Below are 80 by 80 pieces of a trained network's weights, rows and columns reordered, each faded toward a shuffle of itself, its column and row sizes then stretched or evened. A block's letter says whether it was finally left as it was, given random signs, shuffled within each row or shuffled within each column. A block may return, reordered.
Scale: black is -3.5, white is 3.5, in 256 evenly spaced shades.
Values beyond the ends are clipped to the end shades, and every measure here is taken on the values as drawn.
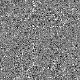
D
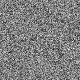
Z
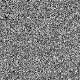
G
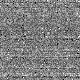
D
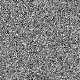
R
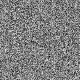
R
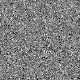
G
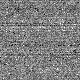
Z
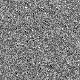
R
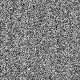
R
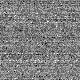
Z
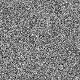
Z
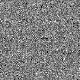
G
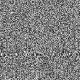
D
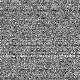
D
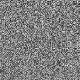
D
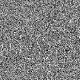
G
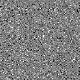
D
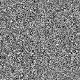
D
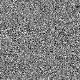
G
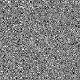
D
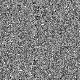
R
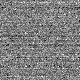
Z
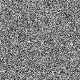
Z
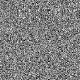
D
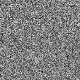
G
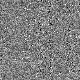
R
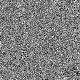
R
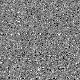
Z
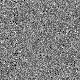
R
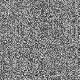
D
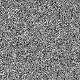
R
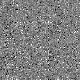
D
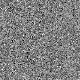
R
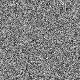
Z
